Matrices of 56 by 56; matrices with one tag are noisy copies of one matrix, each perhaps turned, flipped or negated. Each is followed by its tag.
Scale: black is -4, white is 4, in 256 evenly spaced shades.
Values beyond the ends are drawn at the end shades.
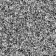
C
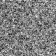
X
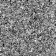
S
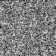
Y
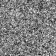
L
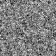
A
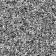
A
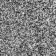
L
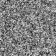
A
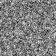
A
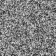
A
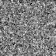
Y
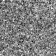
X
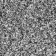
X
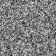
A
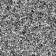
A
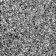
X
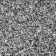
X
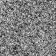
L
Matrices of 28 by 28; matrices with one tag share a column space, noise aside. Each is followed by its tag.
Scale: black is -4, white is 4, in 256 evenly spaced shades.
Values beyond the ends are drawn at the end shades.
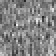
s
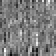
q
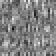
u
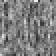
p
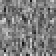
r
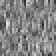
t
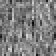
p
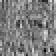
q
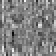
q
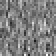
t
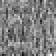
r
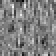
u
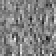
s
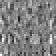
s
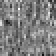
p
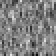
u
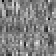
u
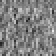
r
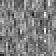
t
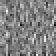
s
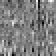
q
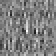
t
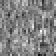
t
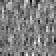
u
